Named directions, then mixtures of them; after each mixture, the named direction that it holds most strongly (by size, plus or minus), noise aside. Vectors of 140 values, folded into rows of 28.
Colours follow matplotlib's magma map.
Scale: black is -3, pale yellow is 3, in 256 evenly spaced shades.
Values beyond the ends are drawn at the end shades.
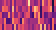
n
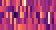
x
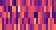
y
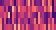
y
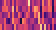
n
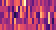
x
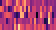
x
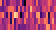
x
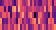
y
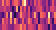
x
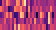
x
